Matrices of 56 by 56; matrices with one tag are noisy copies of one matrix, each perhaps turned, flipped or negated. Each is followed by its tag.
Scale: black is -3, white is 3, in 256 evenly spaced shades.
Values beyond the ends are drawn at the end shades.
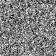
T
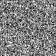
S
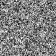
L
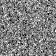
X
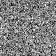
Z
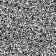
X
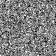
T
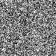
X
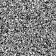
Z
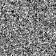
S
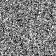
X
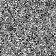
L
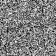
S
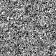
L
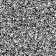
X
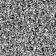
T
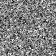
X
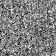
T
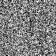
X
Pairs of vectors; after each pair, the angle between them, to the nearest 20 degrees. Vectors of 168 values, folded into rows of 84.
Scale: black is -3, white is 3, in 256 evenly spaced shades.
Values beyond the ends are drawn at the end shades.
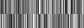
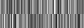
80 degrees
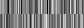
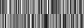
160 degrees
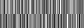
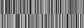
160 degrees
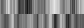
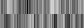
40 degrees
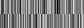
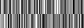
160 degrees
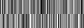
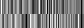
40 degrees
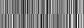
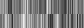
140 degrees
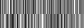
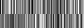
60 degrees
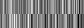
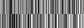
160 degrees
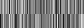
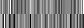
100 degrees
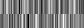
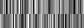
140 degrees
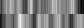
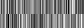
80 degrees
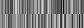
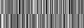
80 degrees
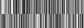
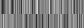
120 degrees
